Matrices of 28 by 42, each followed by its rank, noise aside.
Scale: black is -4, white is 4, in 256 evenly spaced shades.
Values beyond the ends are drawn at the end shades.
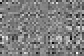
four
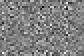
six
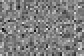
six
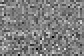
eight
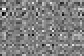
four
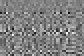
three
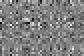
three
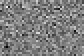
eight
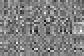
four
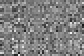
four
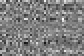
four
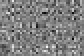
four
